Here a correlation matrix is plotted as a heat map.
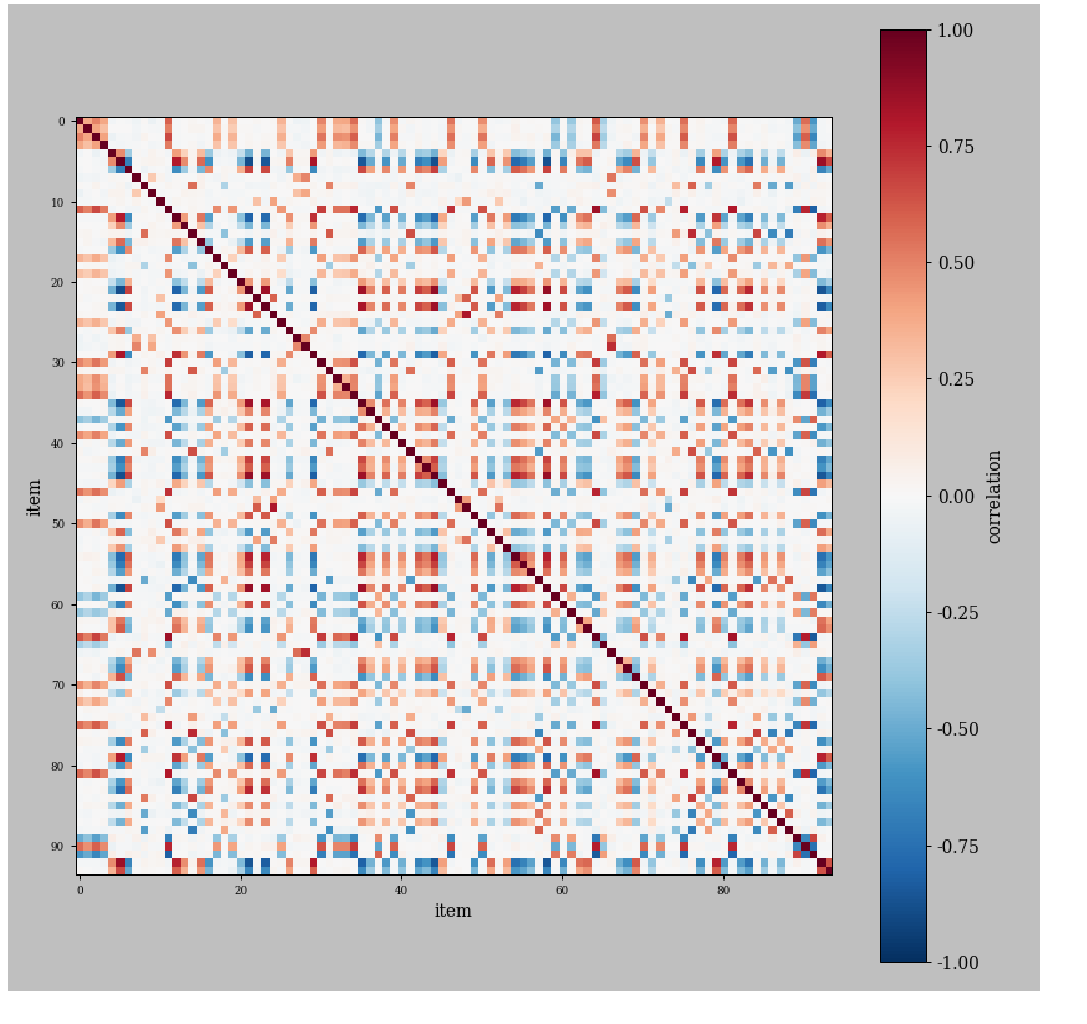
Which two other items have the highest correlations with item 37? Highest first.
91, 89
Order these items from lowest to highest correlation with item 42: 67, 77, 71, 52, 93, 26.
93, 26, 52, 71, 67, 77
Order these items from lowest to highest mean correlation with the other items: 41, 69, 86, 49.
69, 86, 41, 49
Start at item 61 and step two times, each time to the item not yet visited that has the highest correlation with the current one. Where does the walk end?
89
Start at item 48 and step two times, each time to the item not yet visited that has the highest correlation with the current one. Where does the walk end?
22
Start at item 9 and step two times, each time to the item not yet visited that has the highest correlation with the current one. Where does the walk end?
28
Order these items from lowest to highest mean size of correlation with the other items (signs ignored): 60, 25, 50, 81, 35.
25, 50, 81, 60, 35
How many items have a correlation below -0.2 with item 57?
7
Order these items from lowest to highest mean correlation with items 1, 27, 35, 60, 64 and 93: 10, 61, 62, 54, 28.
61, 62, 10, 28, 54
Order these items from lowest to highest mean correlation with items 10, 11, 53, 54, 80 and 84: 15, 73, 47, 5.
5, 15, 73, 47
